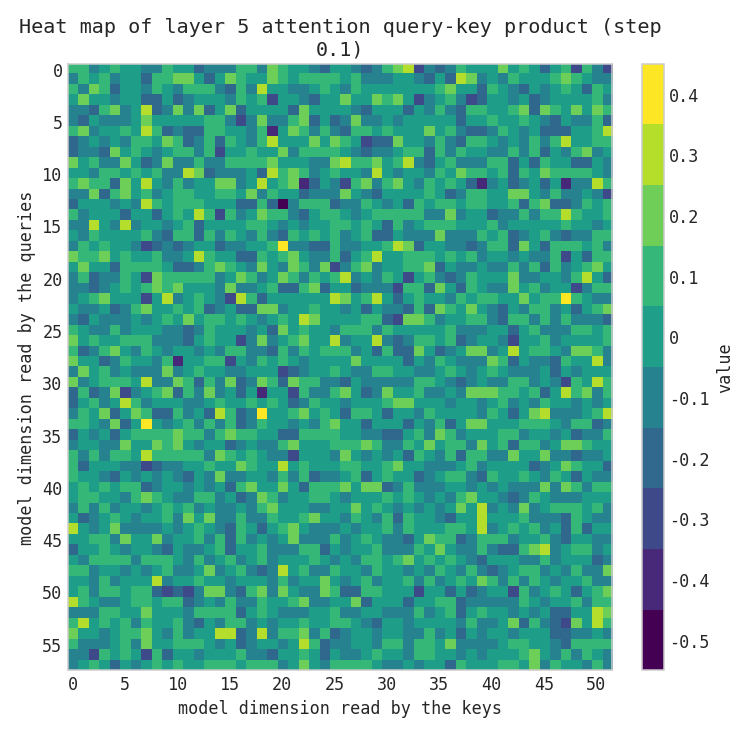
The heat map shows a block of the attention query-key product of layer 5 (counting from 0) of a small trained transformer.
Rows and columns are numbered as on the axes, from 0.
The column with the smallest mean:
37
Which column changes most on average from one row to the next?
7
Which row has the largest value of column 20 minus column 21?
17
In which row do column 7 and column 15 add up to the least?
22
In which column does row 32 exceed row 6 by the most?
19
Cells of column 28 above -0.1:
38
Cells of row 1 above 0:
21
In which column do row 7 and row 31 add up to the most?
47
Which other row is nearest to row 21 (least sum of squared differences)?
35
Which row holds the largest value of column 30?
31
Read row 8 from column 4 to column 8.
0.2 0 0.1 0 -0.1
